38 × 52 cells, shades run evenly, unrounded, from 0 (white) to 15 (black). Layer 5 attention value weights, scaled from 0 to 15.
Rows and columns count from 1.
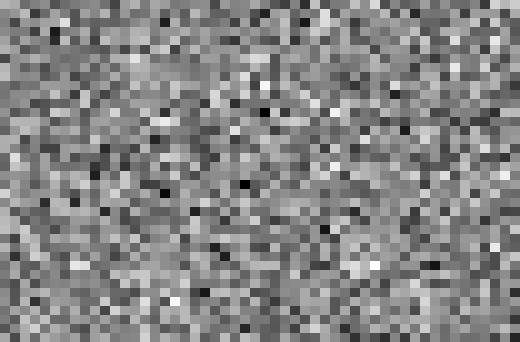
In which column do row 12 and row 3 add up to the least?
32
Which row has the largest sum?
17
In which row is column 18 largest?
6
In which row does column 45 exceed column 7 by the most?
3
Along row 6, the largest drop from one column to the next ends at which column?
50
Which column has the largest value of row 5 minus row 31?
30
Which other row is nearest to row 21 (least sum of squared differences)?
12
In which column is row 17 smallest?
49
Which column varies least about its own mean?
7
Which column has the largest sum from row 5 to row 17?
45
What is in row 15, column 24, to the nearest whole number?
2
